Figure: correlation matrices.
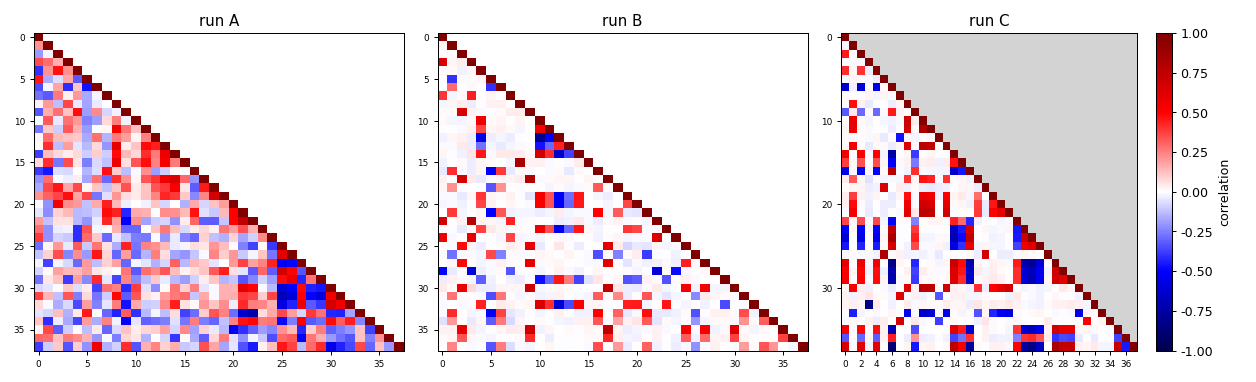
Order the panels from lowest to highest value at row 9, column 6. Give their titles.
run B, run A, run C
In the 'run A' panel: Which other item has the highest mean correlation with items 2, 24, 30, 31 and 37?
27
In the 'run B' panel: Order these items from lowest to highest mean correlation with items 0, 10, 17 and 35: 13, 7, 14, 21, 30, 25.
13, 21, 7, 14, 25, 30
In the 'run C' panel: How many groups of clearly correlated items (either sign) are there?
5
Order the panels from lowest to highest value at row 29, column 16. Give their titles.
run C, run A, run B
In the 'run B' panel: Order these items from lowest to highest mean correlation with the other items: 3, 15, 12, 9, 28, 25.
12, 28, 15, 3, 25, 9
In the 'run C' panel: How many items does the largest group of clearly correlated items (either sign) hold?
18
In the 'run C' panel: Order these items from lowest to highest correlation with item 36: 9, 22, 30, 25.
22, 30, 9, 25
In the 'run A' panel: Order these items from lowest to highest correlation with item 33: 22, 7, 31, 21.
22, 21, 31, 7
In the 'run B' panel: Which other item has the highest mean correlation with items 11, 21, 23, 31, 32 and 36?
10
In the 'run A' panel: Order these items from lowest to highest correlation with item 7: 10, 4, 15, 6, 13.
13, 15, 6, 10, 4
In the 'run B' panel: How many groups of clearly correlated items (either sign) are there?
5
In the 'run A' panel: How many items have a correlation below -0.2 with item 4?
8
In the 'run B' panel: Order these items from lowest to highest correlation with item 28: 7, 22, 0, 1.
22, 0, 7, 1
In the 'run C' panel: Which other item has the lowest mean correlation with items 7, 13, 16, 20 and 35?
33
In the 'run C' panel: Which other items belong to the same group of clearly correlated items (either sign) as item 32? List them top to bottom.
3
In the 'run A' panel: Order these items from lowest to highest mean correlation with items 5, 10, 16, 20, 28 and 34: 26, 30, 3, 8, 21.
26, 8, 3, 30, 21
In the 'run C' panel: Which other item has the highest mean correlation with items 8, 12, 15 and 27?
37
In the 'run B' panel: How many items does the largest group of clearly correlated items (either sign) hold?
11
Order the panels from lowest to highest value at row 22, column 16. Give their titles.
run C, run B, run A
